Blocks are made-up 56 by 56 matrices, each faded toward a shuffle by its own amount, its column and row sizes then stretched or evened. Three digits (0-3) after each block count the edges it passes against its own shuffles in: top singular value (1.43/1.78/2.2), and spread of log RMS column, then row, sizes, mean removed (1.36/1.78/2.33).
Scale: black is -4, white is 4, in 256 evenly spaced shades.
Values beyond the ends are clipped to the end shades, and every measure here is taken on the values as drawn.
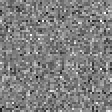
1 0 2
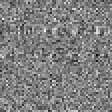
2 0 2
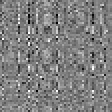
3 3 1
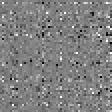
0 3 3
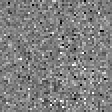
0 2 0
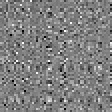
3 2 1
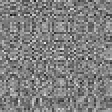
3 2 2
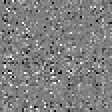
1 2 1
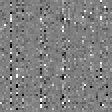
2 3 1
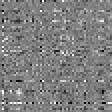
2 2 3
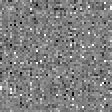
0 2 1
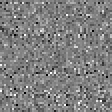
2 1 2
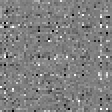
1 2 2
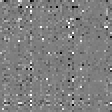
2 2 2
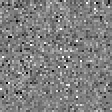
0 1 2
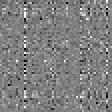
3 3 2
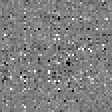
1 2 2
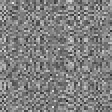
3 2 1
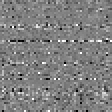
2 1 3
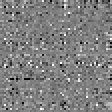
1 2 3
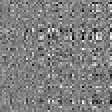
3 3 3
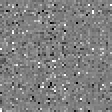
0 2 2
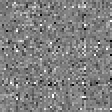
1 2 2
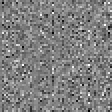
0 3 1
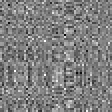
3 2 0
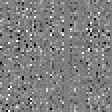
2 3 1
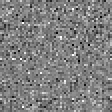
0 0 1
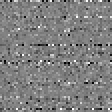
2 1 3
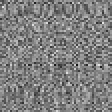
3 0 2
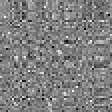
3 1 1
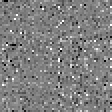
1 2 1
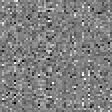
2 2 0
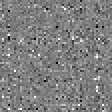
0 2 2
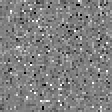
0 1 0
